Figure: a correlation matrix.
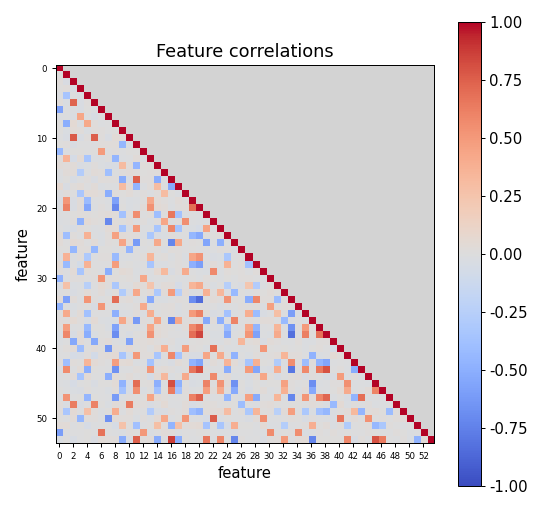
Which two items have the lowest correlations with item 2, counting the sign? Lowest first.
39, 26
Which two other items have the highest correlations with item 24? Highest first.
33, 8
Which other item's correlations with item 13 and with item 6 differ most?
52
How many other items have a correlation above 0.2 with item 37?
10
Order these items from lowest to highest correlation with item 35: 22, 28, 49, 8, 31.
8, 28, 49, 22, 31
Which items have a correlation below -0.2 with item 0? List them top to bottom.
6, 12, 30, 34, 52
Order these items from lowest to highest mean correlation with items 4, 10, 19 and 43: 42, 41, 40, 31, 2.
42, 41, 40, 31, 2
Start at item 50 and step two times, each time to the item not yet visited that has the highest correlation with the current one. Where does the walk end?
40
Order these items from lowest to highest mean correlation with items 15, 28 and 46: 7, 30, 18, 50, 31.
7, 31, 30, 18, 50
